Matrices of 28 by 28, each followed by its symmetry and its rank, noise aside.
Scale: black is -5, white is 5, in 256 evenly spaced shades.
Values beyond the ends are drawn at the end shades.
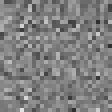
no symmetry, rank five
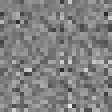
no symmetry, rank five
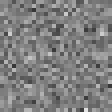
antisymmetric, rank six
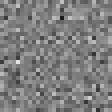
antisymmetric, rank six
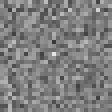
no symmetry, rank seven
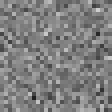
no symmetry, rank seven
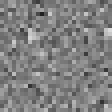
no symmetry, rank six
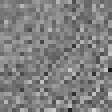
symmetric, rank six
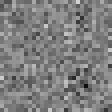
symmetric, rank six
